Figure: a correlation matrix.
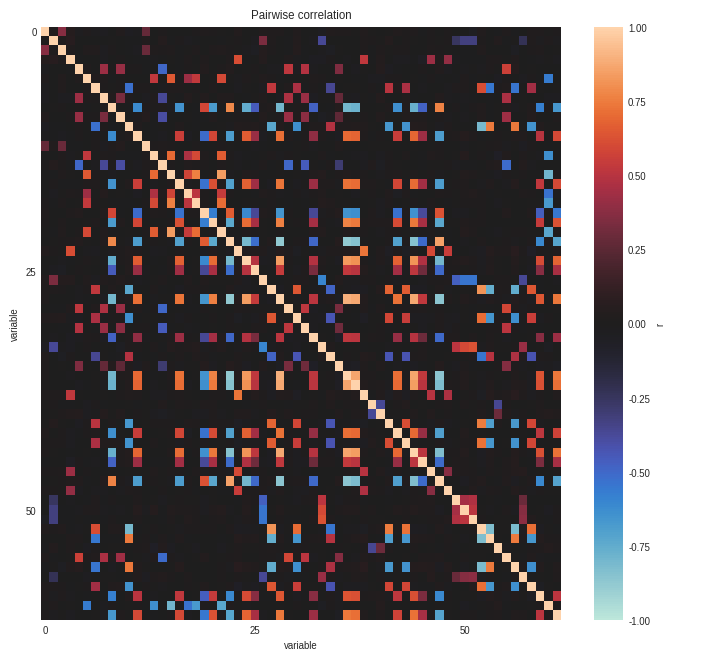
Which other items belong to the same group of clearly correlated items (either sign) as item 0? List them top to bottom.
2, 12
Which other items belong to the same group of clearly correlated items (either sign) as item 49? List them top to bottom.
1, 26, 33, 50, 51, 57
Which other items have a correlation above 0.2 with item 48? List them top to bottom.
3, 23, 38, 46
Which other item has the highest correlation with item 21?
15
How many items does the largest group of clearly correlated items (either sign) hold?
18
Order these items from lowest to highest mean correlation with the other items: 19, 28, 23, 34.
19, 34, 23, 28
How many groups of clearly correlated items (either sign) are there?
8
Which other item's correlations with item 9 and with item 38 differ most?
23
